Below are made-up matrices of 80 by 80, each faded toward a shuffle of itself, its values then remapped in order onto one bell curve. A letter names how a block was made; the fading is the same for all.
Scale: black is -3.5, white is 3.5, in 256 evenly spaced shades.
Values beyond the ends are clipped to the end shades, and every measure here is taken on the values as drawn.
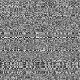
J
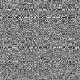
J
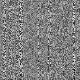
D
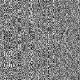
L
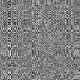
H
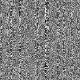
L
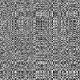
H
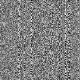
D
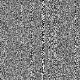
D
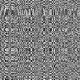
H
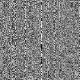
L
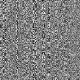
L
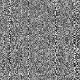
L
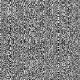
L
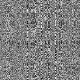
L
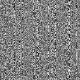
D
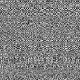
J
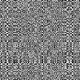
H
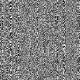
L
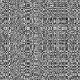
H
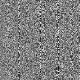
D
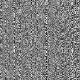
L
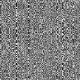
L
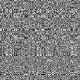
J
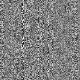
D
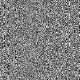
D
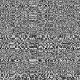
J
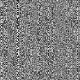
L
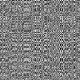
H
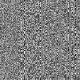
L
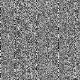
D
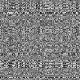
J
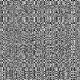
H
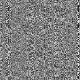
L
